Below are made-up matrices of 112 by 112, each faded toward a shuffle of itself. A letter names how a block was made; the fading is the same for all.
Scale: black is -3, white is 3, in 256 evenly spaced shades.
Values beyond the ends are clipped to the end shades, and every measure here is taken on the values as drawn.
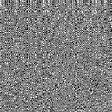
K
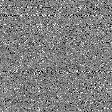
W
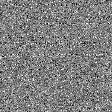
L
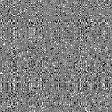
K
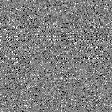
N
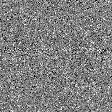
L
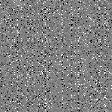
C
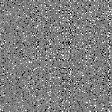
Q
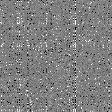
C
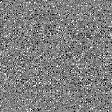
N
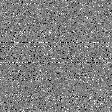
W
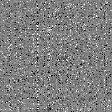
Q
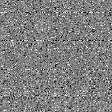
N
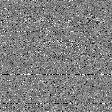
W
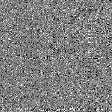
N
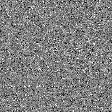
L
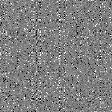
Q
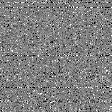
N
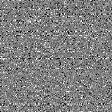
N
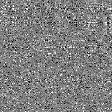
N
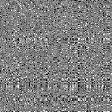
K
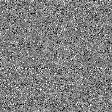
L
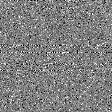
W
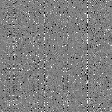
C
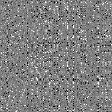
C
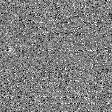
L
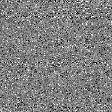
N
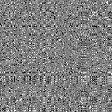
K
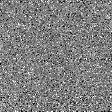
W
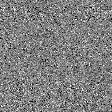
L
